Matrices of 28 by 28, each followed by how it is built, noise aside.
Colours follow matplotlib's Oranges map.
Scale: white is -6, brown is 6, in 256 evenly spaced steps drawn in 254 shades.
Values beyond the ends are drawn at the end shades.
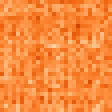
blocks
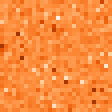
sparse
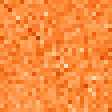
diagonal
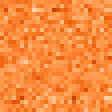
uneven rows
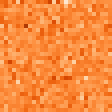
uneven rows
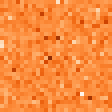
sparse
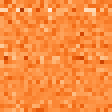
uneven rows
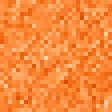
Hankel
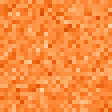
Hankel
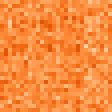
blocks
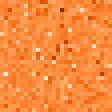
sparse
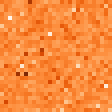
sparse
